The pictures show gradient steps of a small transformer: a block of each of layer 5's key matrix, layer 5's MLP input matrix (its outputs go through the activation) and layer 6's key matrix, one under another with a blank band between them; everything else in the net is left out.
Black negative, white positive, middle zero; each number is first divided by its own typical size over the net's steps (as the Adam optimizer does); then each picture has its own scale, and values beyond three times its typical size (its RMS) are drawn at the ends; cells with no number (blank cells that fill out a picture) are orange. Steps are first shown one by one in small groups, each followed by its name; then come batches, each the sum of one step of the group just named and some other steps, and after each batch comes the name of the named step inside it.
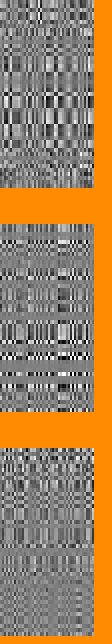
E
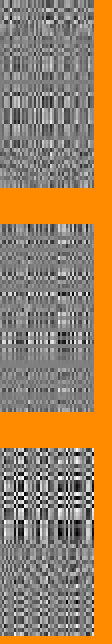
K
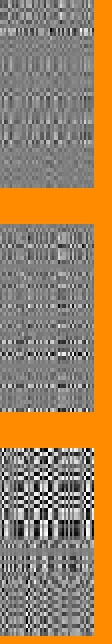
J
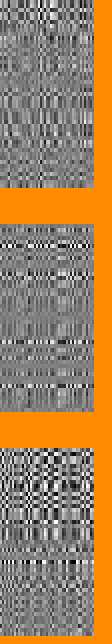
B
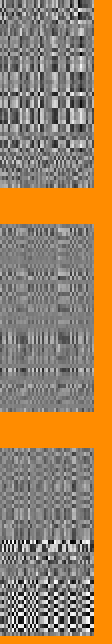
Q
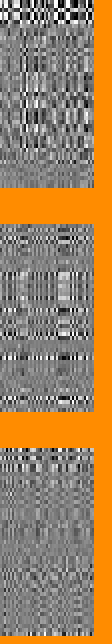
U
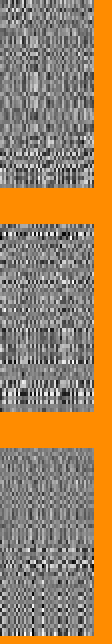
U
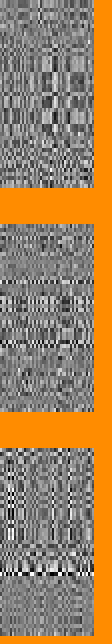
E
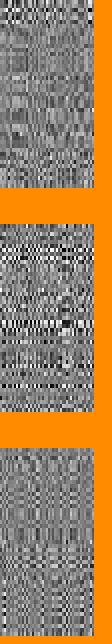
U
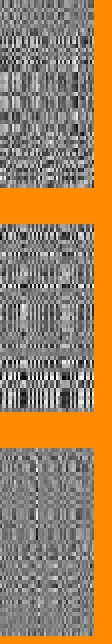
U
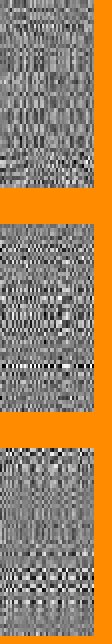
U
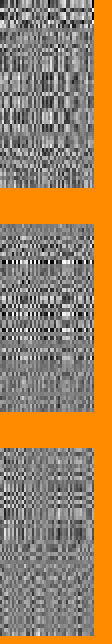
K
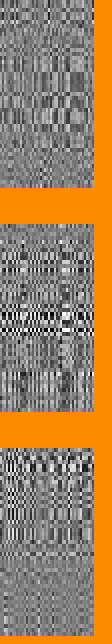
E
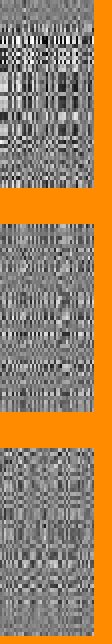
K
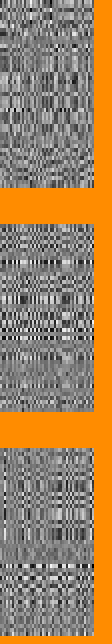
K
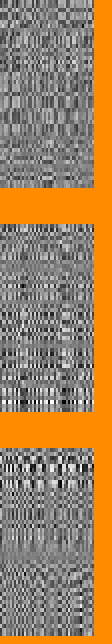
E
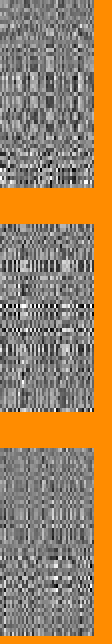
U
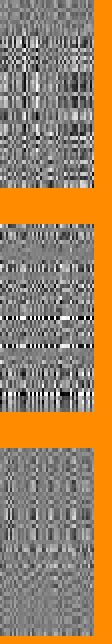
U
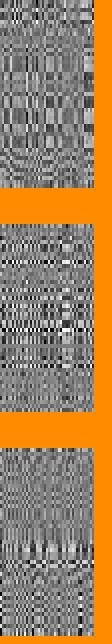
U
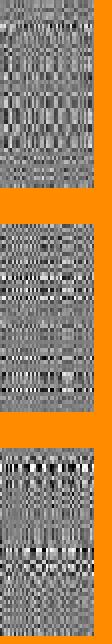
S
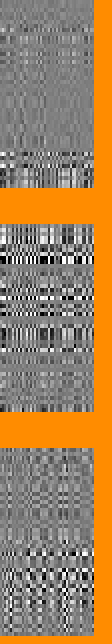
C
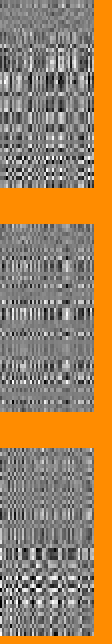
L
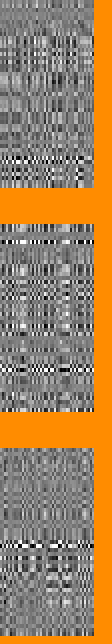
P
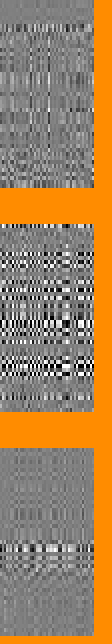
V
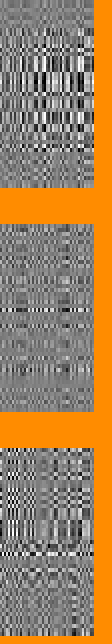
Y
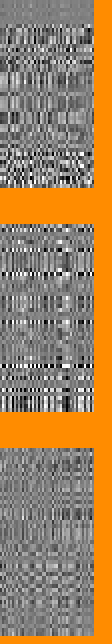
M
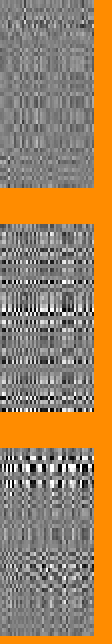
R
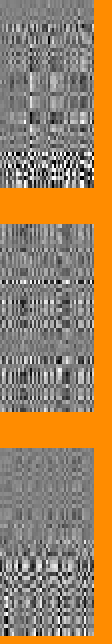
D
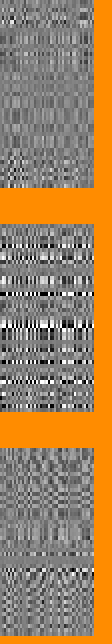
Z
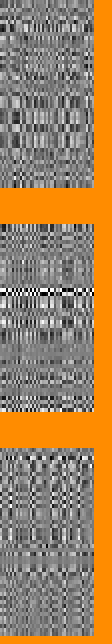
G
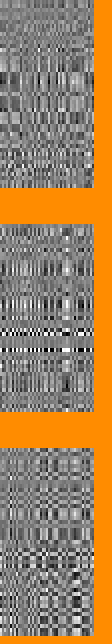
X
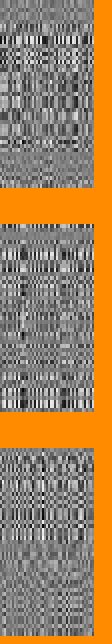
R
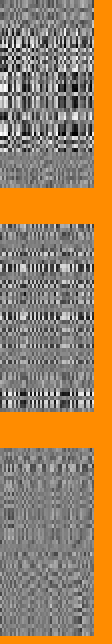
R
